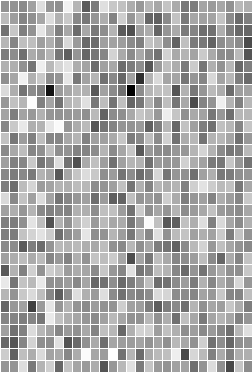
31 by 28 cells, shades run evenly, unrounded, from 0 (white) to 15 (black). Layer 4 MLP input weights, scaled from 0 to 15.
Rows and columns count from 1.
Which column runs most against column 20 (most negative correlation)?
21
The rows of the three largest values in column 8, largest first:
29, 5, 14
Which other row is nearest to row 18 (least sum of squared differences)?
22
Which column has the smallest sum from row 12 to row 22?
23
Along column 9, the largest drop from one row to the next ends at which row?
15
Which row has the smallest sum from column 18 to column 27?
16
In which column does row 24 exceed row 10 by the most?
19
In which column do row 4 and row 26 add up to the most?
28
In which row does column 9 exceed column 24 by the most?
7
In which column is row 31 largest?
26
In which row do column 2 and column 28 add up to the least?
11
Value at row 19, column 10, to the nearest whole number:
3
